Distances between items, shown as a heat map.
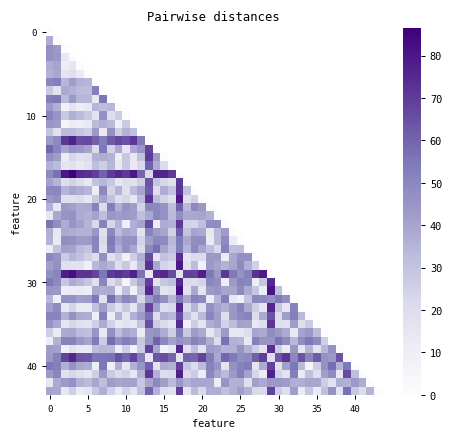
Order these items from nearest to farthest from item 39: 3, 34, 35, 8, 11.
34, 8, 35, 11, 3
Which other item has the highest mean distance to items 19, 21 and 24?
17
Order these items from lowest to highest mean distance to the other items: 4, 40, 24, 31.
4, 31, 24, 40
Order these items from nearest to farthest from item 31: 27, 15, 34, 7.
15, 27, 7, 34
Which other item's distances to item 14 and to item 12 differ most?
7
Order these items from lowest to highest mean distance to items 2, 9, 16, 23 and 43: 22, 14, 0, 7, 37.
14, 7, 22, 0, 37
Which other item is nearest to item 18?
35
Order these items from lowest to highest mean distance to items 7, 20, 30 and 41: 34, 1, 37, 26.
34, 26, 1, 37
